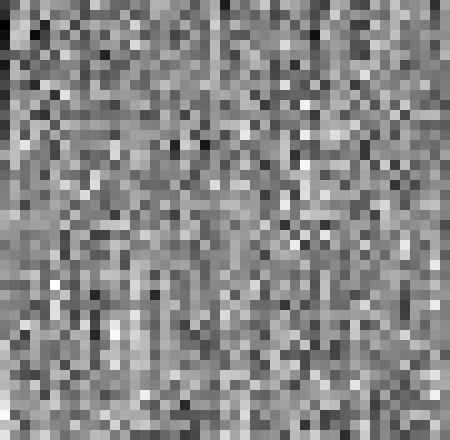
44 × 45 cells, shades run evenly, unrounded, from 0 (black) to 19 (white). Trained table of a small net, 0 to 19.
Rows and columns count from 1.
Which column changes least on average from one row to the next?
22
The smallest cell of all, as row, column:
3, 1
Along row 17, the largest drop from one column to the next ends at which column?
40
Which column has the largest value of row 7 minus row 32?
10
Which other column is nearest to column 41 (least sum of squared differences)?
8
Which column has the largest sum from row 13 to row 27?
31
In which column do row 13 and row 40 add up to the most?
25
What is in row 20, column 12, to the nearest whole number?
9
